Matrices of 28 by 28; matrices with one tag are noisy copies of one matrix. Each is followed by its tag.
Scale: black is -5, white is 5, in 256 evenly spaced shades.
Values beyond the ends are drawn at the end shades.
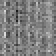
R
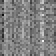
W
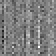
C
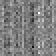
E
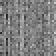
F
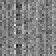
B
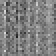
R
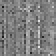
C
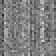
W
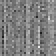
C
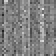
W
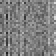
F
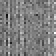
F
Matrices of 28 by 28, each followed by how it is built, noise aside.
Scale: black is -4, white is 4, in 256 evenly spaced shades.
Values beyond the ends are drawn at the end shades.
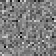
uneven rows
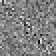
banded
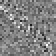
banded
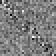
banded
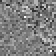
upper triangular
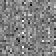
uneven columns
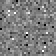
sparse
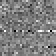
uneven rows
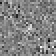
block diagonal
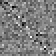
banded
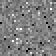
sparse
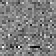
uneven rows
